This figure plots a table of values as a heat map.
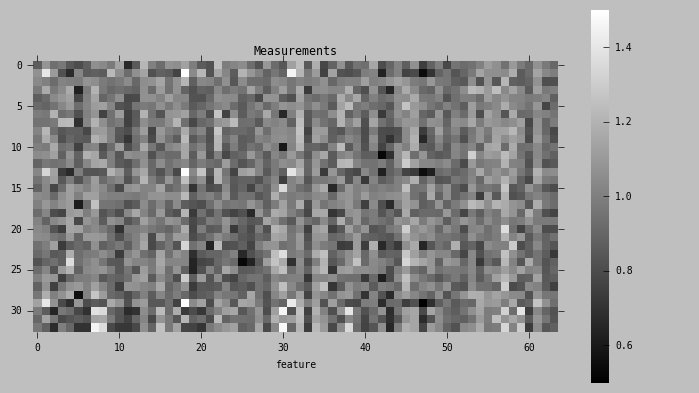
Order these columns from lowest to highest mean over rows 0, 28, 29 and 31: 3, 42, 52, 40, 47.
47, 42, 40, 3, 52
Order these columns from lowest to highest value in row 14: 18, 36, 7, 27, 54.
27, 54, 36, 7, 18
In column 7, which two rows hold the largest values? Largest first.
32, 30
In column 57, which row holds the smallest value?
6
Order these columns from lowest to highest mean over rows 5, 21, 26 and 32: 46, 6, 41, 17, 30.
41, 6, 17, 46, 30
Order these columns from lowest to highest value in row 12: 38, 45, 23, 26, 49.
26, 49, 23, 38, 45
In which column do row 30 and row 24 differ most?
59
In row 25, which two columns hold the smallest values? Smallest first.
19, 36
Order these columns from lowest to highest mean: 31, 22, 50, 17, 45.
50, 17, 31, 22, 45
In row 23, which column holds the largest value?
30
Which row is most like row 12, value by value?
5
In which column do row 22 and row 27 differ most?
58
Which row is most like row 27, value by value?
15
